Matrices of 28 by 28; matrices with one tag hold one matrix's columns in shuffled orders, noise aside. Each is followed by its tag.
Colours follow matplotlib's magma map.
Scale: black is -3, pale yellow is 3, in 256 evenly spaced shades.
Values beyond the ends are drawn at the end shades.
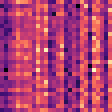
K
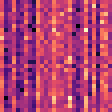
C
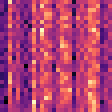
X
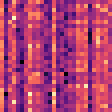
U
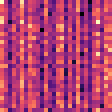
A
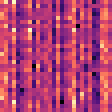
X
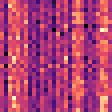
C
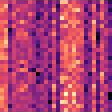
U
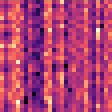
X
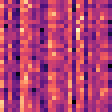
X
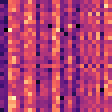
C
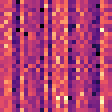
C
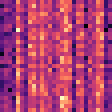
C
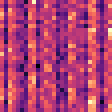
X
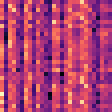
U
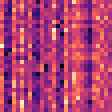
X
